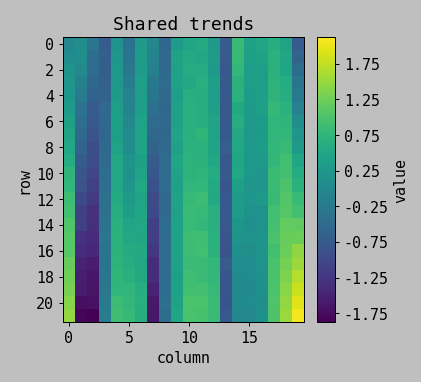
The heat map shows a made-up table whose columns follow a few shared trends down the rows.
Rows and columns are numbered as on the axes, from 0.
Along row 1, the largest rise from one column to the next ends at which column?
14
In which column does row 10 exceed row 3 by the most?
19
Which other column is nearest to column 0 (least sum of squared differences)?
18
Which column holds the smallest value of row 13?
2
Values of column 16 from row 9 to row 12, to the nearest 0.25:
0.25 0.25 0.25 0.25
